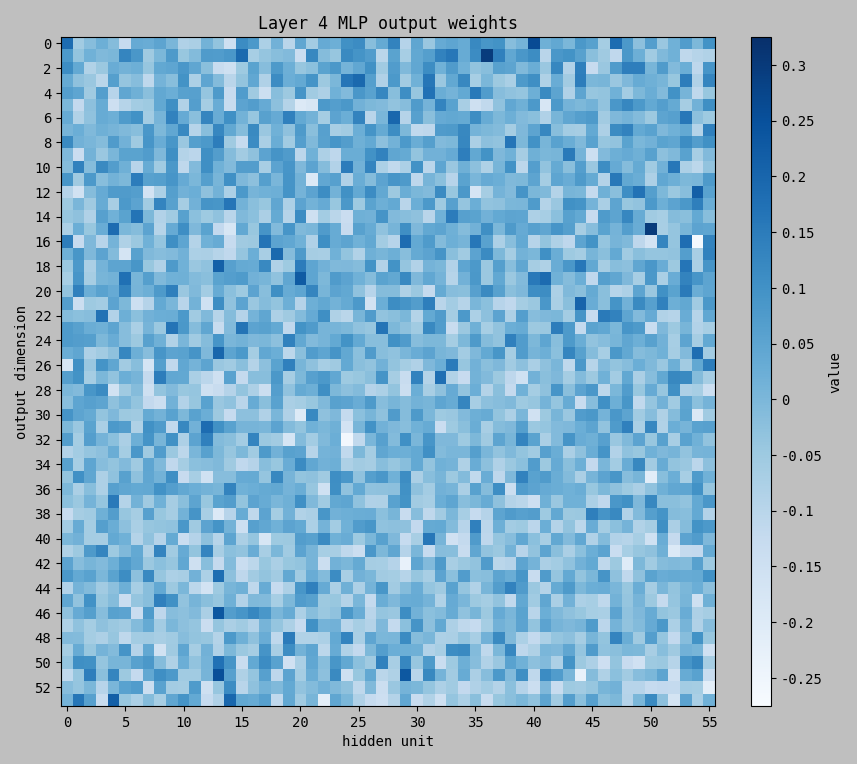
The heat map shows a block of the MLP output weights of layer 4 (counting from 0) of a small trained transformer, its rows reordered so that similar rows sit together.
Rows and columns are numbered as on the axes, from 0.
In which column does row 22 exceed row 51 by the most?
44
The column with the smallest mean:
52
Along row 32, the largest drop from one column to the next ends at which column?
24
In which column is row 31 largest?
12
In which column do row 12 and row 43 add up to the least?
35
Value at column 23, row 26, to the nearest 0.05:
-0.05
